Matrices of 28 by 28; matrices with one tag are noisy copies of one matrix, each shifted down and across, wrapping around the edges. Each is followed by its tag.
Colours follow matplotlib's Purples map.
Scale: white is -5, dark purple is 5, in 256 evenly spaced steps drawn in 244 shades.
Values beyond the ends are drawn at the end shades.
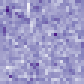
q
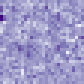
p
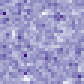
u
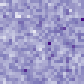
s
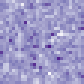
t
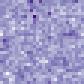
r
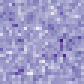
r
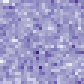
r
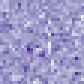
q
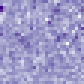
p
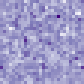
s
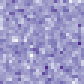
s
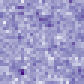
p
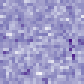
r
